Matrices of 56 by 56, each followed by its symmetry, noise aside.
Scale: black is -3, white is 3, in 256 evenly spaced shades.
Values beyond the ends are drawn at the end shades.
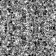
mirrored top to bottom.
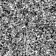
antisymmetric.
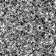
mirrored top to bottom.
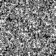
same after a half turn.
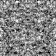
mirrored left to right.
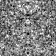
mirrored left to right.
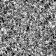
same after a half turn.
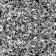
mirrored top to bottom.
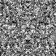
mirrored left to right.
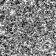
symmetric.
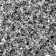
symmetric.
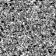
same after a half turn.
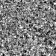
antisymmetric.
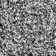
symmetric across the other diagonal.
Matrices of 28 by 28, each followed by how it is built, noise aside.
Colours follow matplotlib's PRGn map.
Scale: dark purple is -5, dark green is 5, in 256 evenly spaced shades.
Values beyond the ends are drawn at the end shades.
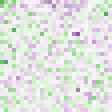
smooth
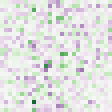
uneven columns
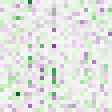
uneven columns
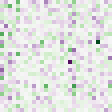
uneven columns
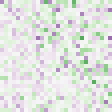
upper triangular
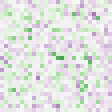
blocks
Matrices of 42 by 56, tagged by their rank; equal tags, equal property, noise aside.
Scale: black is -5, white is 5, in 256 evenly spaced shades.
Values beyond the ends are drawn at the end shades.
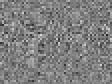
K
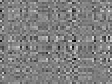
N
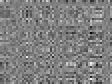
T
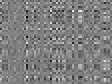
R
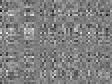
N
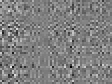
T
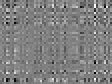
R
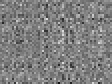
K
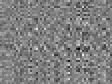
T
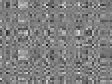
N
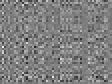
N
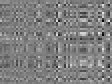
R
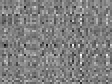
T
